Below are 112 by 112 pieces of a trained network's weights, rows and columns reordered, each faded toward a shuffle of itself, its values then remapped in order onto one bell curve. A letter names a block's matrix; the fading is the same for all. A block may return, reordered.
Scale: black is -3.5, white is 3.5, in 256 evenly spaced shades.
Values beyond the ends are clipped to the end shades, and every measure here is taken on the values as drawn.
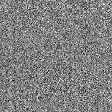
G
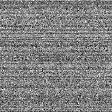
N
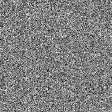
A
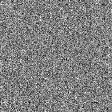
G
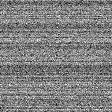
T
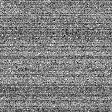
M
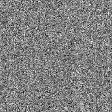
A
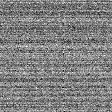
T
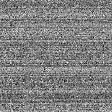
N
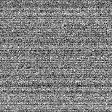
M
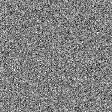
A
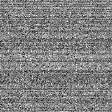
N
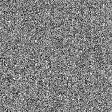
G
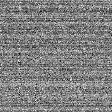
N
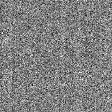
G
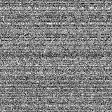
T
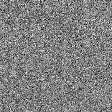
A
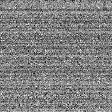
N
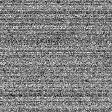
M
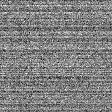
T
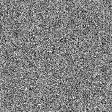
A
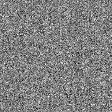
G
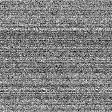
T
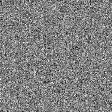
A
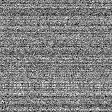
T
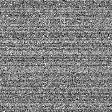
N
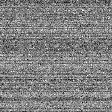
M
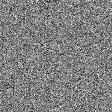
A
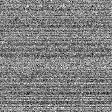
T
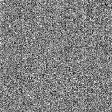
G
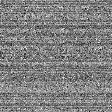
N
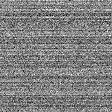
T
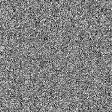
G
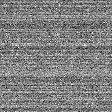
M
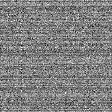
N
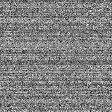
N
